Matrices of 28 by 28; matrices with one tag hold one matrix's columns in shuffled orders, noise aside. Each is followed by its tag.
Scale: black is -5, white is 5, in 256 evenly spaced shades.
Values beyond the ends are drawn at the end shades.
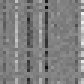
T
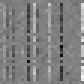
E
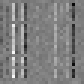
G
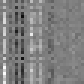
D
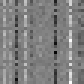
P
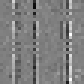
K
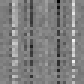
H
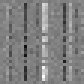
E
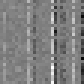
D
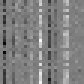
P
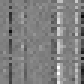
D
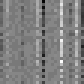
H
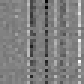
H
